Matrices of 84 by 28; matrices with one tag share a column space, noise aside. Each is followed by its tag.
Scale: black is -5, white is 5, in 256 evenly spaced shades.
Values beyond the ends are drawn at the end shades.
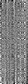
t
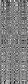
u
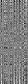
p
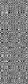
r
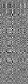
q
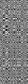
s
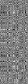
r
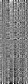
t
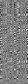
q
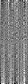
t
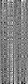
t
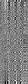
u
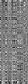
u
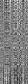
p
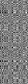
r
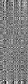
u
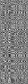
r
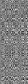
s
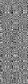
r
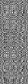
r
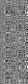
r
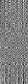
p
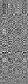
q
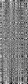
t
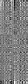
u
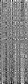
t
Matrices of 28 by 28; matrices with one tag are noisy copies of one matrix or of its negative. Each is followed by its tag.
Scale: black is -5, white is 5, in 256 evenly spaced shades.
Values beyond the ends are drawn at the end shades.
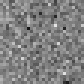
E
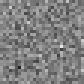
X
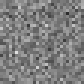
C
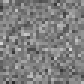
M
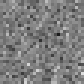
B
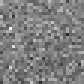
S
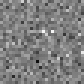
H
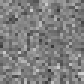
B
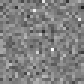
H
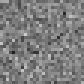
M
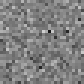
H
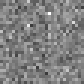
C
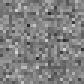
C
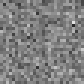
C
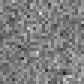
E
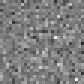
H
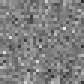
B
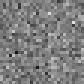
C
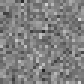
H
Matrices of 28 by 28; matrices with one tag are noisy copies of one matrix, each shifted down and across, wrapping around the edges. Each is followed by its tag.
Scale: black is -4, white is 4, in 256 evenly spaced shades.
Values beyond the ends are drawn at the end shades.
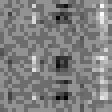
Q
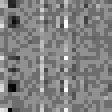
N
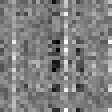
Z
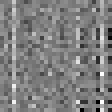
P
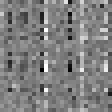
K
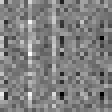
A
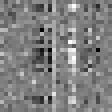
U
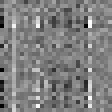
K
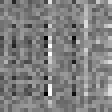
K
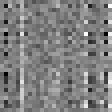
P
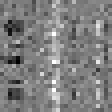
Q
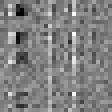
N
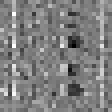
N
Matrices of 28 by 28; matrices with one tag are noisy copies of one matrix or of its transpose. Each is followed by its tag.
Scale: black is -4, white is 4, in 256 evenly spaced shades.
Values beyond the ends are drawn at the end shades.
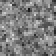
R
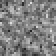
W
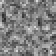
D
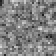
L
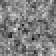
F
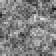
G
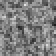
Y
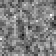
Y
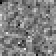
L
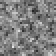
F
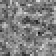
Y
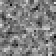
D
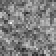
W
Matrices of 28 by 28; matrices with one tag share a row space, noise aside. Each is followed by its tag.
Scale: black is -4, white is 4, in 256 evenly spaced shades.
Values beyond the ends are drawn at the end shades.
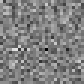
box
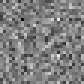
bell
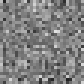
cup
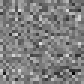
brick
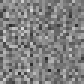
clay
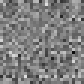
box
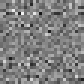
clay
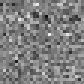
brick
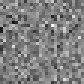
box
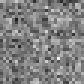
brick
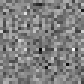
cup
